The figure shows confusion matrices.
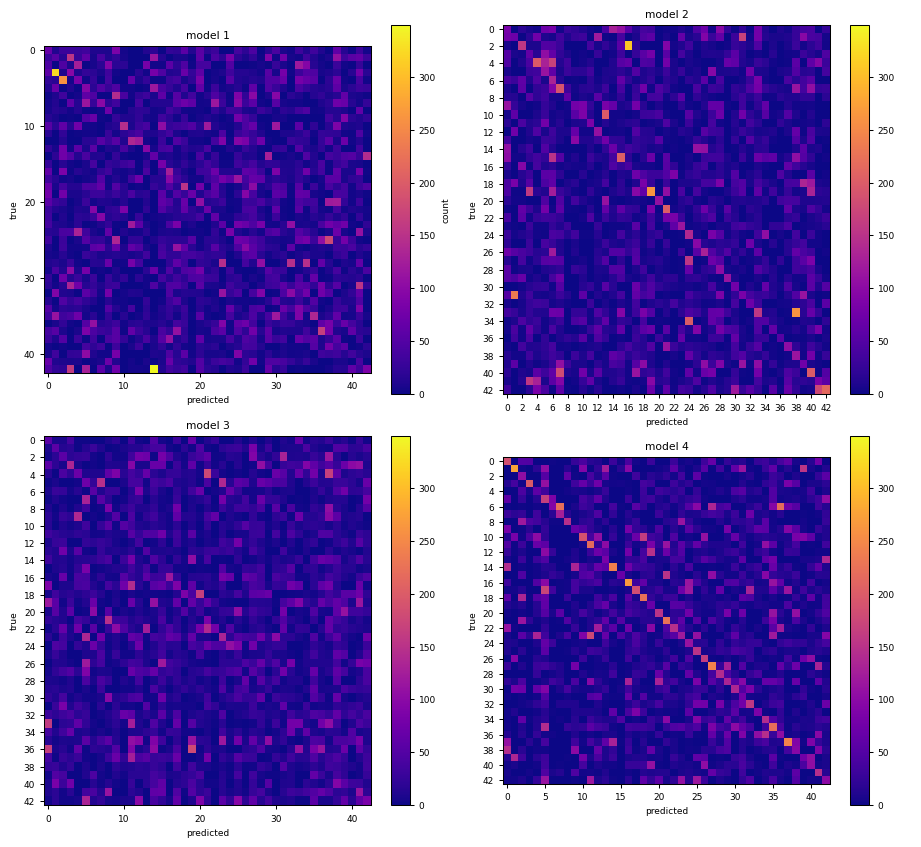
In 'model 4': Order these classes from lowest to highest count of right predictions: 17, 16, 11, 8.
8, 17, 11, 16
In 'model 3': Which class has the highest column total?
11
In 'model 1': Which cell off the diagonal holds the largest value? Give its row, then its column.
42, 14
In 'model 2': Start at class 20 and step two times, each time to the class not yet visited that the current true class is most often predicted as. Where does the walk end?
9
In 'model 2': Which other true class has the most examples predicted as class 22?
17
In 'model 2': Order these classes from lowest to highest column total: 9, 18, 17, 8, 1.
8, 9, 1, 18, 17
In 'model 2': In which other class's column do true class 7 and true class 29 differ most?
38
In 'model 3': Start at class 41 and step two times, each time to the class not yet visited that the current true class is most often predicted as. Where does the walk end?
37
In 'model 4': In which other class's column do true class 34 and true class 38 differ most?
0
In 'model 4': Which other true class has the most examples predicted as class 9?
14
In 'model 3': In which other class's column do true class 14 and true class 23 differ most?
5
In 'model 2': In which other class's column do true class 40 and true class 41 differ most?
3
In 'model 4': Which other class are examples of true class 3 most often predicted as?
5
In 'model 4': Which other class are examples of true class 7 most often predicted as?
32
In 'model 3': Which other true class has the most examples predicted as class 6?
20
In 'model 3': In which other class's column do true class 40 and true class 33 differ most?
0
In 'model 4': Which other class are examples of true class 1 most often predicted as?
39
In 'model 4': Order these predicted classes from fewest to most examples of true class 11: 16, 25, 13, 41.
41, 16, 25, 13
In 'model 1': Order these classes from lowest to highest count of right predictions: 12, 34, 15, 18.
34, 15, 12, 18
